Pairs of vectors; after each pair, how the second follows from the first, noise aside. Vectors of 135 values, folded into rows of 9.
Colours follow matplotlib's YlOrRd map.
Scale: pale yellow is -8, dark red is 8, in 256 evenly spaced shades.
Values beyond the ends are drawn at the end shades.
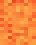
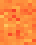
wrapped around, negated, partly zeroed.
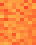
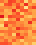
negated, scaled up.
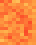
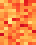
wrapped around, negated, scaled up.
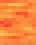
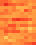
wrapped around, negated.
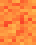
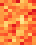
negated, scaled up.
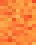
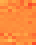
negated, partly zeroed.
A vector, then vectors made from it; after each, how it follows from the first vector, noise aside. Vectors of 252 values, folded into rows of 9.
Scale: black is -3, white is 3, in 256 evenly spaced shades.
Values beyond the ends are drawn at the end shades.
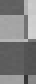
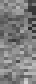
negated, partly zeroed.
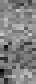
reversed, negated, partly zeroed.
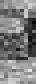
wrapped around, negated.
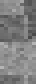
negated, shrunk.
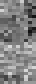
negated, partly zeroed.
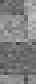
shrunk.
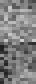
reversed, negated, partly zeroed.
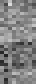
reversed, negated, partly zeroed.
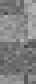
shrunk.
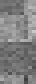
shrunk.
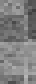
negated, shrunk.
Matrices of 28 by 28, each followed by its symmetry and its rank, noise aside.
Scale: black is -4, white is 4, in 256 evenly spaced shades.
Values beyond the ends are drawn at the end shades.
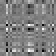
no symmetry, rank one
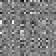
no symmetry, rank three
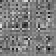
symmetric, rank three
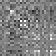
symmetric, rank three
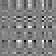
no symmetry, rank one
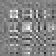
symmetric, rank two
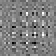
antisymmetric, rank two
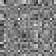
no symmetry, rank three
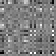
symmetric, rank two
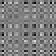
symmetric, rank one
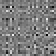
no symmetry, rank three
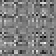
no symmetry, rank three
